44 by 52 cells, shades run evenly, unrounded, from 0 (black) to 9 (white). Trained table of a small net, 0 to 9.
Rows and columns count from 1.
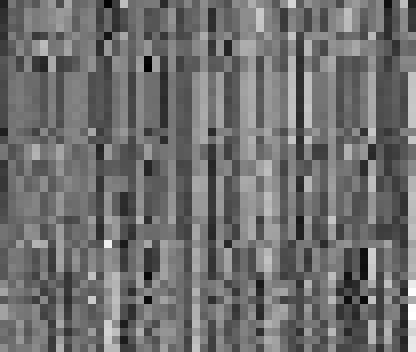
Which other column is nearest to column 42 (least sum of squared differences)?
18
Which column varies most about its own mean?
52
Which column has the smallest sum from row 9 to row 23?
38
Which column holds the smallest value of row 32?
46
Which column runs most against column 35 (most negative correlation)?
51
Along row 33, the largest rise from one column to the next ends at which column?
47
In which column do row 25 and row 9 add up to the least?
19
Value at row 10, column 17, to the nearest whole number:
2
